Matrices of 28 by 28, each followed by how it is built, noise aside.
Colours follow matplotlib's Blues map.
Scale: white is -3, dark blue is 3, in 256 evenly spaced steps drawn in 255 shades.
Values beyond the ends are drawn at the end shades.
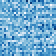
blocks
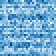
blocks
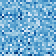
low rank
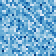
Toeplitz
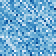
Toeplitz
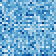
low rank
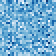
low rank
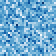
Toeplitz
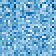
low rank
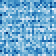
blocks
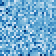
lower triangular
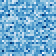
blocks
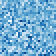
lower triangular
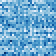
blocks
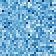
uneven columns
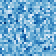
low rank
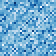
Hankel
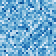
Hankel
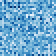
blocks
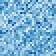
Hankel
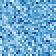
Toeplitz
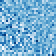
lower triangular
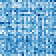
blocks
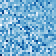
lower triangular
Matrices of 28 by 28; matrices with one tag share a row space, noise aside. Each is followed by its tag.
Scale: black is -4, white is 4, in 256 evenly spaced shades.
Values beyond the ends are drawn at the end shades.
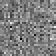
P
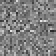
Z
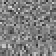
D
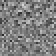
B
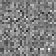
P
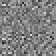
D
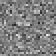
B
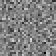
D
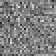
P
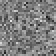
B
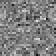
B
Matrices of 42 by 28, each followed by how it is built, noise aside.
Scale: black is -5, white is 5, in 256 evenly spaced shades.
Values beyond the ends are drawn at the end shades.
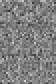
repeating columns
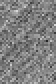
Hankel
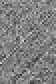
Hankel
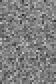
repeating columns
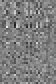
low rank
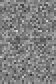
repeating columns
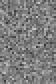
noise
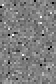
sparse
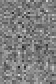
low rank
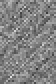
Hankel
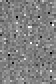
sparse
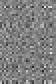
low rank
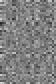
low rank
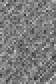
Hankel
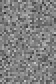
noise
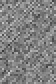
Hankel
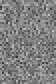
repeating columns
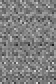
repeating columns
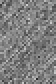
Hankel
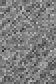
Hankel
